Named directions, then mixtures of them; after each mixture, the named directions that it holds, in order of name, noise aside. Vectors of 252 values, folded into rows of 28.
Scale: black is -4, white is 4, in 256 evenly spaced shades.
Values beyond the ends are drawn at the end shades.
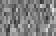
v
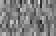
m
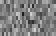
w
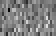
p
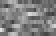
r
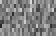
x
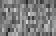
p, r, v.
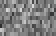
r, w, x.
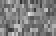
m, p, r.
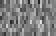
m.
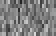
m, p, v.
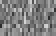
p, x.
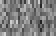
m.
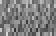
p, v, x.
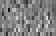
p.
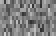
m, w.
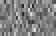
w.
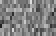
x.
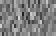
m, w.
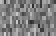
m, w.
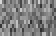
m, v, x.
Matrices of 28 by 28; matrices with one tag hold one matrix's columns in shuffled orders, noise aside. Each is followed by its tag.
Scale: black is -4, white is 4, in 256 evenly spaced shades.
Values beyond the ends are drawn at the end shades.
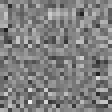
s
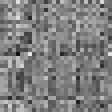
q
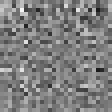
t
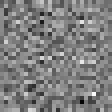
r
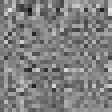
t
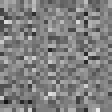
r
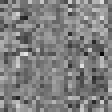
q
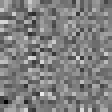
r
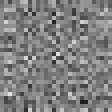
r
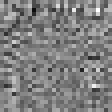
t
